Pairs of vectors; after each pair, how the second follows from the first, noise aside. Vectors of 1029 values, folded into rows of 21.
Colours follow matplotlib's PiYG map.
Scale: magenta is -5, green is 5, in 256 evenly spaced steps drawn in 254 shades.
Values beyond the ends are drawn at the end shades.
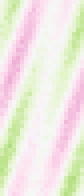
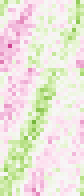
wrapped around, negated.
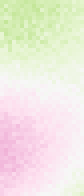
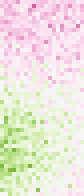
negated.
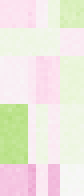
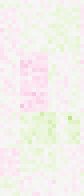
wrapped around, negated, shrunk.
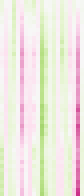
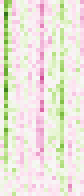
reversed, negated.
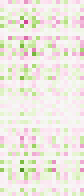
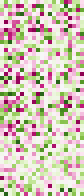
wrapped around, negated, scaled up.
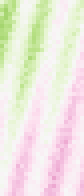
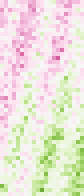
reversed.
